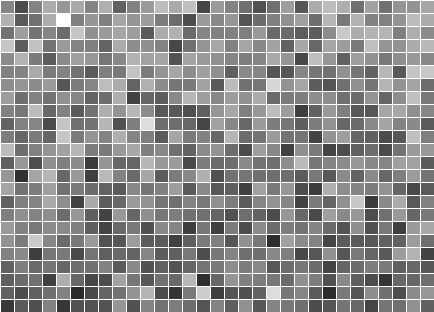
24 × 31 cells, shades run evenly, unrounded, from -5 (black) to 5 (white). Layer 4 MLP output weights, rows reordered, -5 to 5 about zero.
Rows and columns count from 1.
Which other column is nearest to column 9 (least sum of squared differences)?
17
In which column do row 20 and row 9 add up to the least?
22
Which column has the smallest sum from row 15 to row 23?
8
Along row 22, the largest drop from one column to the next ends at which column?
15
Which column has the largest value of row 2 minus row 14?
5
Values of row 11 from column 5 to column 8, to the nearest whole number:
3 0 1 0
